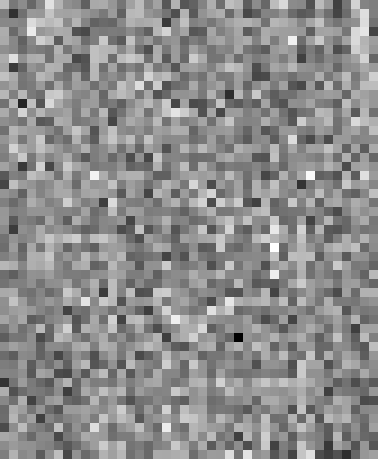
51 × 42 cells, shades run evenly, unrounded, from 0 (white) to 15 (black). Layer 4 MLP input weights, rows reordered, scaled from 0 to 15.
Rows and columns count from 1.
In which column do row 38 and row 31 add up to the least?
31
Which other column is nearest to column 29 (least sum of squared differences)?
10
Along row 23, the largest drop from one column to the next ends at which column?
13
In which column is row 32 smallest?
34
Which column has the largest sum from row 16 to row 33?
17
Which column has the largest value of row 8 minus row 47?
2
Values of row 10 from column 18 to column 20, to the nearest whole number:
3 10 9
